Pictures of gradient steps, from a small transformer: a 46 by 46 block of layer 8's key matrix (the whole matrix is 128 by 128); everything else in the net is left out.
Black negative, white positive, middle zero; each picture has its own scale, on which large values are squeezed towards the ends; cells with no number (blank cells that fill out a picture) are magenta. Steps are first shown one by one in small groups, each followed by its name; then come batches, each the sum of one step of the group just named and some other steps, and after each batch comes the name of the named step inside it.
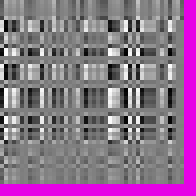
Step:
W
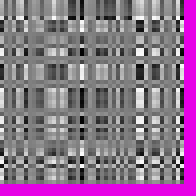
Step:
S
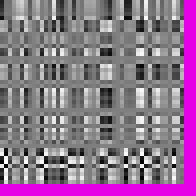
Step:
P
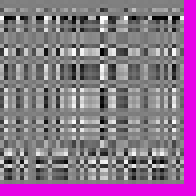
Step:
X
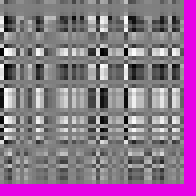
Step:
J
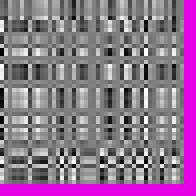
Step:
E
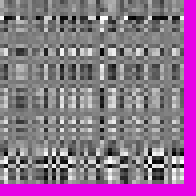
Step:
X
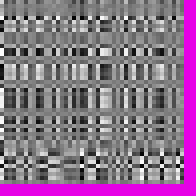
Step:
S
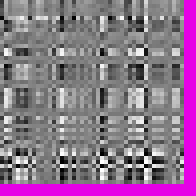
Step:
J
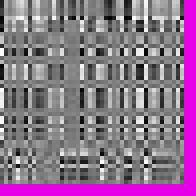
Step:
S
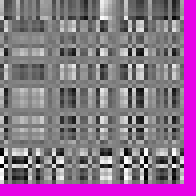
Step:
E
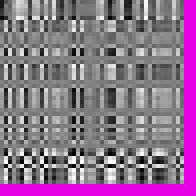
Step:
P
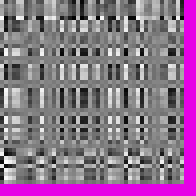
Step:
W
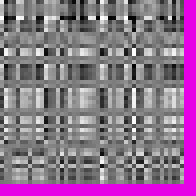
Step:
J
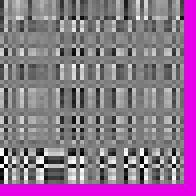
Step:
P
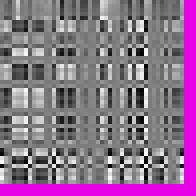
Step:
E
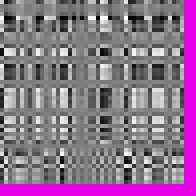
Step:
J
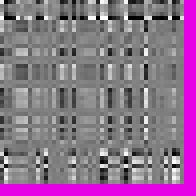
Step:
E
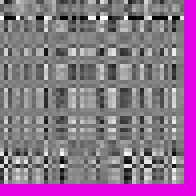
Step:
X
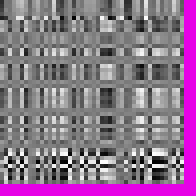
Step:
P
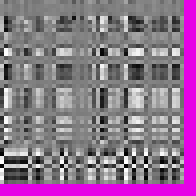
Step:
J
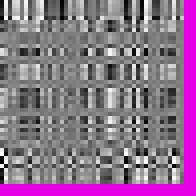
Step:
W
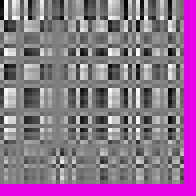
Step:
W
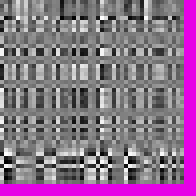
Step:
S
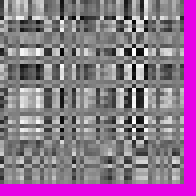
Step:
E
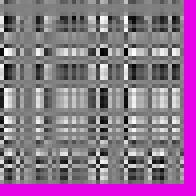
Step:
J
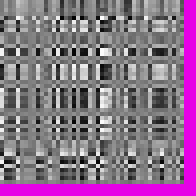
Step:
S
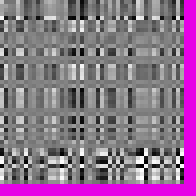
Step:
S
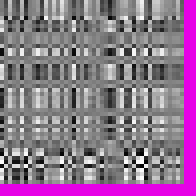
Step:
E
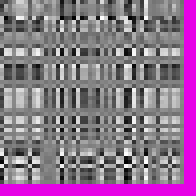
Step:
J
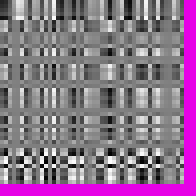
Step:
P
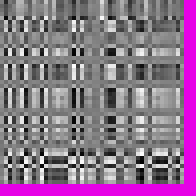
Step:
P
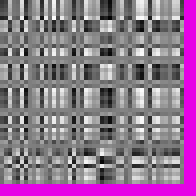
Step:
P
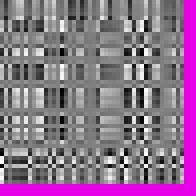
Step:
E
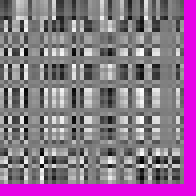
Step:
P
